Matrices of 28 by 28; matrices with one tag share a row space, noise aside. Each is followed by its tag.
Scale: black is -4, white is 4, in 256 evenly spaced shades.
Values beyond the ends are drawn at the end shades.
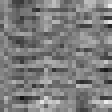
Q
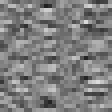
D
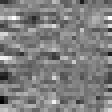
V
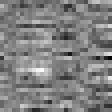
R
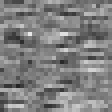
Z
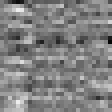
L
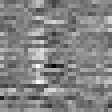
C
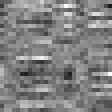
R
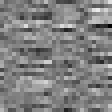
R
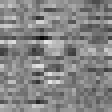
C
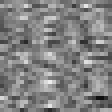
D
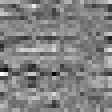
V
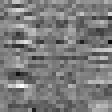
L
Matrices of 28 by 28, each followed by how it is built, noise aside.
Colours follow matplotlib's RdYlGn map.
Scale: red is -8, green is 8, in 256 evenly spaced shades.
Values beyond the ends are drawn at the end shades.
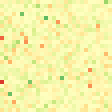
sparse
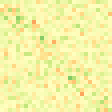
banded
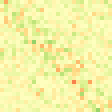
banded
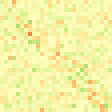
banded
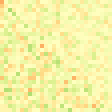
lower triangular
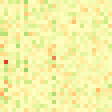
uneven columns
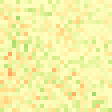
lower triangular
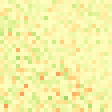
lower triangular
